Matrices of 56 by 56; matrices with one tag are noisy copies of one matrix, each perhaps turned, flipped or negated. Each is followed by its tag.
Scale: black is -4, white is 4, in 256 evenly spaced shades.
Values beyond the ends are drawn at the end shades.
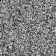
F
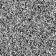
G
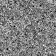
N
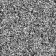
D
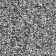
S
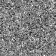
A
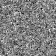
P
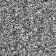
S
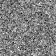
P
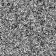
S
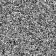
P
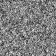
G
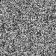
F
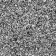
A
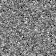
G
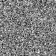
F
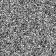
P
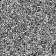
P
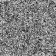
D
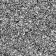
N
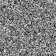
N
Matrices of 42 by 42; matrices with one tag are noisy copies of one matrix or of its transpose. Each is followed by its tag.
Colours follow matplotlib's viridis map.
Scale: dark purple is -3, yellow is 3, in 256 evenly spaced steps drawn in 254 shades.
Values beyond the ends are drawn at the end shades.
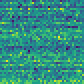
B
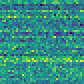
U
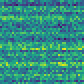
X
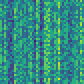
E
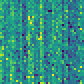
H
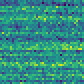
X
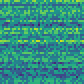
H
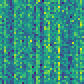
E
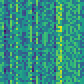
U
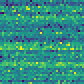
X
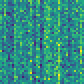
E
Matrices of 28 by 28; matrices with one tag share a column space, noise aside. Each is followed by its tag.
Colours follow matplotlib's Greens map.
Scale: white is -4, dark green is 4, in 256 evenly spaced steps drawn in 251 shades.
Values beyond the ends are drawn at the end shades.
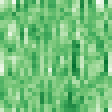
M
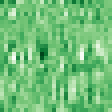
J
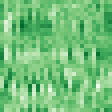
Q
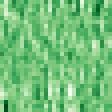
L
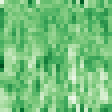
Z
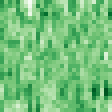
L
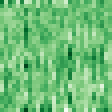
Z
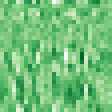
J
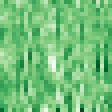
Z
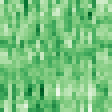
L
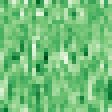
J
